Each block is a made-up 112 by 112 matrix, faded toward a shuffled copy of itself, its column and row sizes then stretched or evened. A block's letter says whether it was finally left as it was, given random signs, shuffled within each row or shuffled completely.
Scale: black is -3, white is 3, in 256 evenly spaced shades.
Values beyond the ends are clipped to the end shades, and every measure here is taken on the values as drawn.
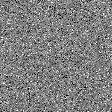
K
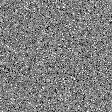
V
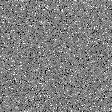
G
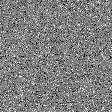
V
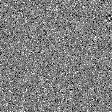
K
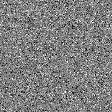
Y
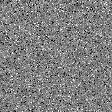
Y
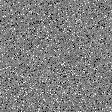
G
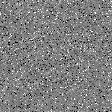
Y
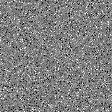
Y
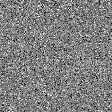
Y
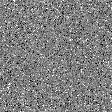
G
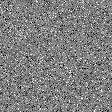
V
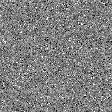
Y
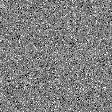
K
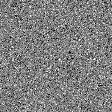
K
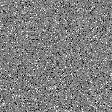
Y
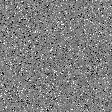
V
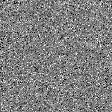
Y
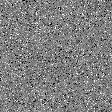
G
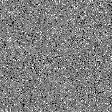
Y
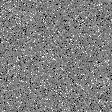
V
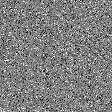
K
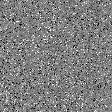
K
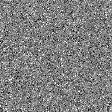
Y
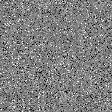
Y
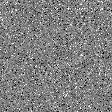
K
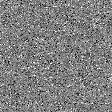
G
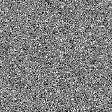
Y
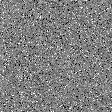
V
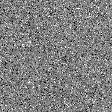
K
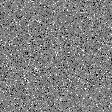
G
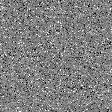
G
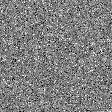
V
